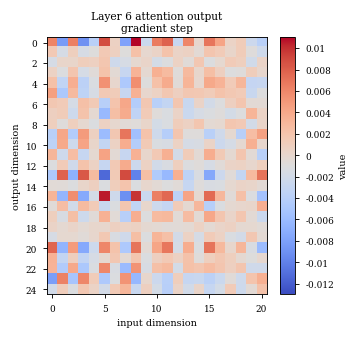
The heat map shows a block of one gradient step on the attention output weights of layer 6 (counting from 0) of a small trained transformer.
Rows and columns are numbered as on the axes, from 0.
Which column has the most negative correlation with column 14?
19
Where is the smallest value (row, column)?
13, 5
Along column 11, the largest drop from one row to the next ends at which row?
16
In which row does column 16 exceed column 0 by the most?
23
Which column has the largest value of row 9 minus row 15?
7
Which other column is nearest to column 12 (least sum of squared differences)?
9
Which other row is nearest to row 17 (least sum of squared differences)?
11
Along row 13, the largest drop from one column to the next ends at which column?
8
